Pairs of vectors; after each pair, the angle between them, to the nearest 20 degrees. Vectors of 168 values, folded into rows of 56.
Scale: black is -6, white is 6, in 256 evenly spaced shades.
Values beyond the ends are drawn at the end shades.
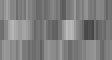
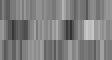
160 degrees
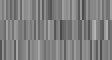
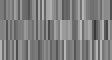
160 degrees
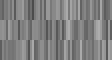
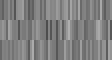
20 degrees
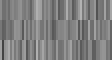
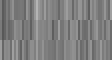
40 degrees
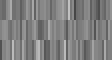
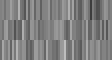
60 degrees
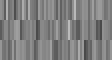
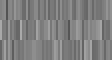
140 degrees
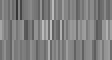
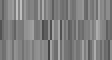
140 degrees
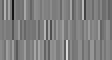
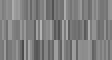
100 degrees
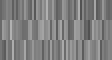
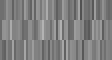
20 degrees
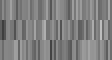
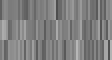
120 degrees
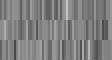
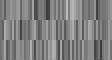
60 degrees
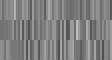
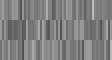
80 degrees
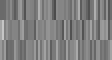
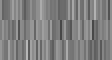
60 degrees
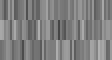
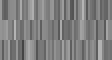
60 degrees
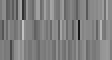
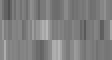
100 degrees
